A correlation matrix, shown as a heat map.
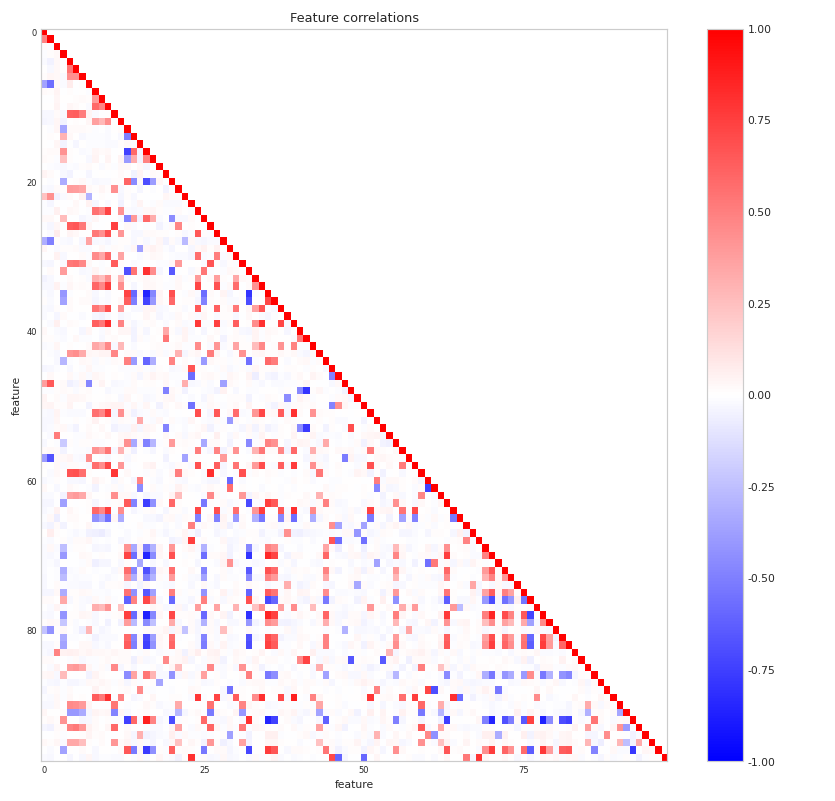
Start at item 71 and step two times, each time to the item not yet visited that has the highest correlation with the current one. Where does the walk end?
29
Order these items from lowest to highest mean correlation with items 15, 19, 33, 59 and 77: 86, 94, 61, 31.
61, 86, 94, 31
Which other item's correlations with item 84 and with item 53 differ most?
41
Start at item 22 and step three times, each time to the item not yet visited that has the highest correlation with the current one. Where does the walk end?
0
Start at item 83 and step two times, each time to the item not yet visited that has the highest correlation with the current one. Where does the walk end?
54
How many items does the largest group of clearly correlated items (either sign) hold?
26
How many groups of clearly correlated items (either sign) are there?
10
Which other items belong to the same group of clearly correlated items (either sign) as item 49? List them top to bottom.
38, 67, 74
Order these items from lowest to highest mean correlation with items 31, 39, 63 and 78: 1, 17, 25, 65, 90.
25, 17, 65, 1, 90
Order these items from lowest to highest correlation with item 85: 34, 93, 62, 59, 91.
91, 34, 62, 93, 59
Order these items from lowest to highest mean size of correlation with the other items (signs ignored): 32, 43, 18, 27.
18, 43, 27, 32
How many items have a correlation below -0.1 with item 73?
9
